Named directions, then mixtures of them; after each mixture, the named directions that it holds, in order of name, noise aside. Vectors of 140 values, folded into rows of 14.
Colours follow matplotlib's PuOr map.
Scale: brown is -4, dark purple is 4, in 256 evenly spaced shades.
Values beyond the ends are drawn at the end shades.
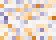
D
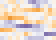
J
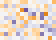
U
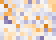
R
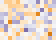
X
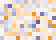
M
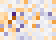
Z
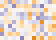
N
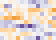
J, M.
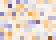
M, N, R.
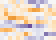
J.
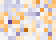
X.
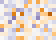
R, X, Z.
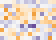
J, M.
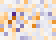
Z.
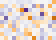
D, U.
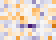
J, M.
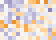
J, X.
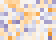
X.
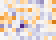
J, Z.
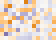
M, Z.
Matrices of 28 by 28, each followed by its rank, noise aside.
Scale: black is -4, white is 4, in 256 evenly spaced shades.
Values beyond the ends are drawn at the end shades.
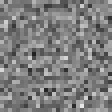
eight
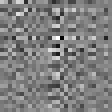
three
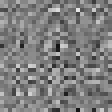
three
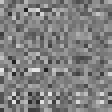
four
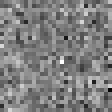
eight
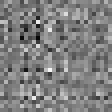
four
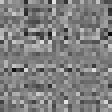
three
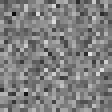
eight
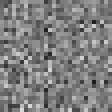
six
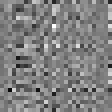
four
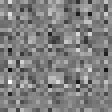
three
